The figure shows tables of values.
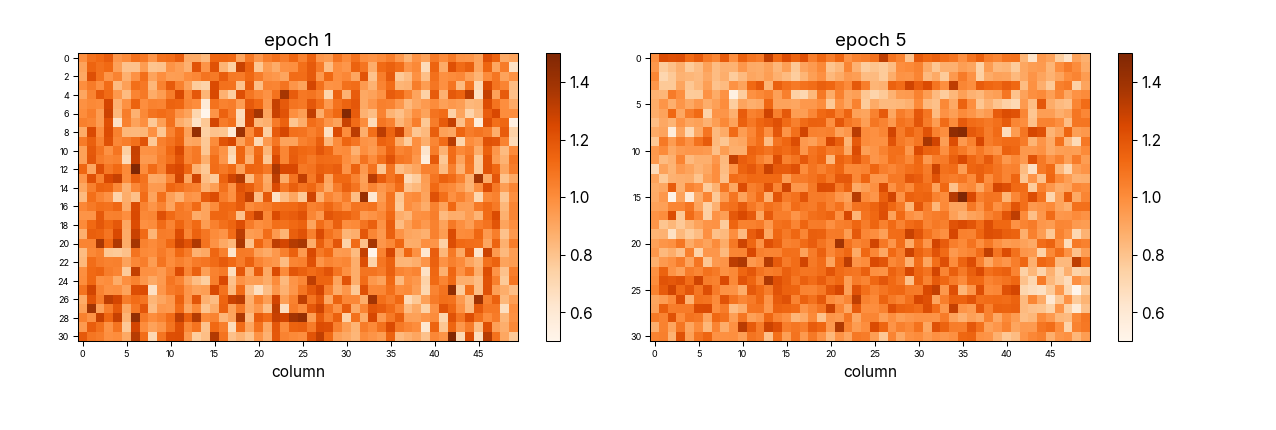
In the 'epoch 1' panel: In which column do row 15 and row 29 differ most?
22
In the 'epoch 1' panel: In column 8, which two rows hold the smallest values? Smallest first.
25, 30
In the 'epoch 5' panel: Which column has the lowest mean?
47
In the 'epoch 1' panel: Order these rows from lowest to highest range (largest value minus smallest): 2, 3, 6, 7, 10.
2, 3, 10, 7, 6
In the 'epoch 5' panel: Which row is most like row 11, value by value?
18
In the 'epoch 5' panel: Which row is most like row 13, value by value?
21
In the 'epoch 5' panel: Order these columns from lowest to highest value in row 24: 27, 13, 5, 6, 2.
6, 27, 2, 5, 13
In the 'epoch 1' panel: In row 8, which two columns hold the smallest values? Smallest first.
17, 28
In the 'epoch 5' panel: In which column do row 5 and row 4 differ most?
40
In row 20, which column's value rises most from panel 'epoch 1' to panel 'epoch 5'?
32
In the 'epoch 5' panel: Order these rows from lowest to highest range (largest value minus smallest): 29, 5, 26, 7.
7, 5, 29, 26
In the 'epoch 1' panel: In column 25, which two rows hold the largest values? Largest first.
28, 20
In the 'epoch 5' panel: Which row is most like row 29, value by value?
20
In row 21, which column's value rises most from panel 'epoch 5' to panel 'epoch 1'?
44
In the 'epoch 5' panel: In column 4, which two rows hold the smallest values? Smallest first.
15, 8
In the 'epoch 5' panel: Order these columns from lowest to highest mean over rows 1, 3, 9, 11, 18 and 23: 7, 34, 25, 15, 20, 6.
7, 25, 6, 20, 15, 34
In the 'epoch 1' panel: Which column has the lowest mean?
39
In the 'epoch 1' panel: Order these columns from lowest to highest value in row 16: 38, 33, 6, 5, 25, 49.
5, 38, 49, 33, 25, 6
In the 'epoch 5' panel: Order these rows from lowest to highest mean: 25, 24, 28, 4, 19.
4, 28, 19, 25, 24
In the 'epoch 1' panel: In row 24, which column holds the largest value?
26
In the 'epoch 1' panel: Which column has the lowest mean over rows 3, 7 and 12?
45
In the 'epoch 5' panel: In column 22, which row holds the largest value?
22
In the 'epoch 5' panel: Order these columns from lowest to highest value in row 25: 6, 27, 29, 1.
29, 27, 1, 6
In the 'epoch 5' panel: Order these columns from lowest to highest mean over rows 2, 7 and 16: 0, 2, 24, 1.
1, 2, 0, 24
